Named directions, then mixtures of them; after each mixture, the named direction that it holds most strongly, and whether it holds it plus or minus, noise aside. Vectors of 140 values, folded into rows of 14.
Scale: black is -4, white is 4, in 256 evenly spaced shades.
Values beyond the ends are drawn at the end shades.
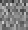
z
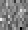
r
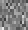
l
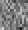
l, plus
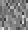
l, plus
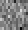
r, plus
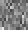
l, plus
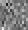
l, plus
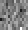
r, minus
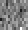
r, minus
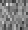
z, plus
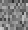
l, plus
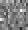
r, plus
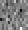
r, minus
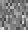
l, plus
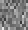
l, plus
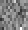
r, minus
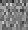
z, plus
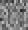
z, plus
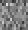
z, plus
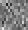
l, plus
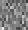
l, plus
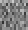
z, minus
